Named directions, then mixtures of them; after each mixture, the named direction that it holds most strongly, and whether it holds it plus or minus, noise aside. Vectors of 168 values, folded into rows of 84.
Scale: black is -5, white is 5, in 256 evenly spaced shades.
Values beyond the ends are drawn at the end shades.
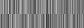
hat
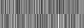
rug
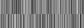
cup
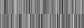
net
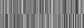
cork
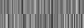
cork, minus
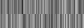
cork, minus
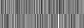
rug, plus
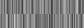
cork, minus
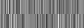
rug, plus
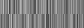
hat, plus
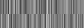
hat, minus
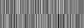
rug, minus
